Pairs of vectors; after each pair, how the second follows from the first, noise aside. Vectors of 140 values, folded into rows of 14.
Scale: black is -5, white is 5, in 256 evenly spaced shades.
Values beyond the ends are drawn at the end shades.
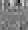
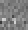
wrapped around, partly zeroed.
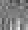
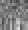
copied.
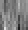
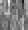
reversed, negated.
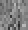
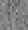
reversed, shrunk.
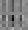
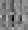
copied.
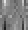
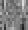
reversed, negated.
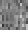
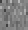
reversed, negated, partly zeroed.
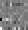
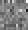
reversed.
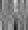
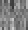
reversed.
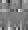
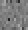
reversed, negated, partly zeroed.
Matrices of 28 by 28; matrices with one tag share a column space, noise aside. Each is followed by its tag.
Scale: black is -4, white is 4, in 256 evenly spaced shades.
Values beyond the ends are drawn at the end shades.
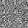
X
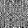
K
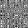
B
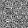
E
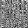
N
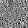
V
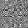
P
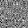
E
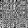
N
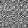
P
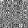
N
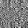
V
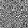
P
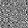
X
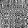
B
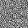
E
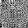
N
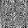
K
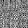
B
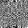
K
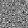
X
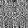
K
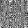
K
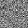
P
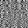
N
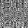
V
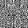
B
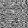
X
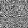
P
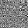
P
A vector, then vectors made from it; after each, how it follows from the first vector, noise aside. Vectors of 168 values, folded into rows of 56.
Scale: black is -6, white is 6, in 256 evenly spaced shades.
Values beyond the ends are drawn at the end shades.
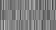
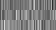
copied.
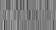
reversed, negated, partly zeroed.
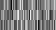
wrapped around, negated, scaled up.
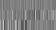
reversed, negated, partly zeroed.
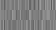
negated, shrunk.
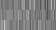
partly zeroed.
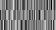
reversed, negated, scaled up.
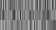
copied.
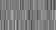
reversed, negated, partly zeroed.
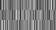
copied.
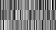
scaled up.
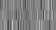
wrapped around, negated, partly zeroed.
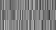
copied.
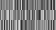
reversed, negated, scaled up.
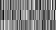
scaled up.
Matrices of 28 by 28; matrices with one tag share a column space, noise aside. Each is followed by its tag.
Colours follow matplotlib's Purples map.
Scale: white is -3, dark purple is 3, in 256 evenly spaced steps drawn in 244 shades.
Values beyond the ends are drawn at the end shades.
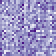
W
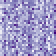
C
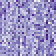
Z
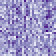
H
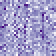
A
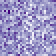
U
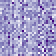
H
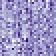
Z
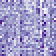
Z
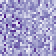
C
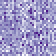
U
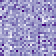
A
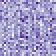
A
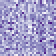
C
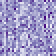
H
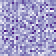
W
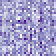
U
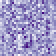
C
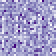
H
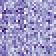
U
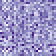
A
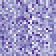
C
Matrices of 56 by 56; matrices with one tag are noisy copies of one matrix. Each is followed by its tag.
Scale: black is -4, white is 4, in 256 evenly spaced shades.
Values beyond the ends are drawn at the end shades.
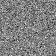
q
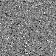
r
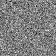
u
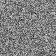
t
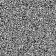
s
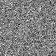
s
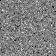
q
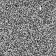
s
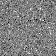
s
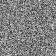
u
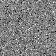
t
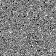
s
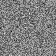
q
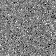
u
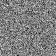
u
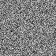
q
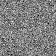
s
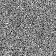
q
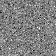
u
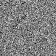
r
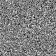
s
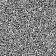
s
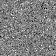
u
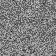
q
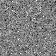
s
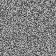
s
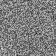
u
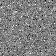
s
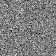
u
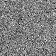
t
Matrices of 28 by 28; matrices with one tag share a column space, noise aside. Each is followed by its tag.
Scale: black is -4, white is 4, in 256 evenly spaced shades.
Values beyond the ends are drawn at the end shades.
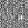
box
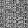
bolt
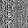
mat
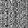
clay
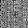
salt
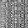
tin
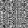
clay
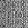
clay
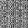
mat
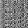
bolt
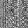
bolt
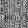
box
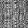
box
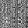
bolt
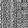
tin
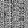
salt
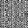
salt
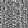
tin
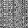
bolt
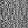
box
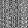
bolt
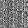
clay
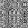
clay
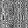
box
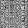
mat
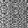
tin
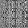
clay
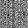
salt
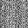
mat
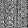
bolt
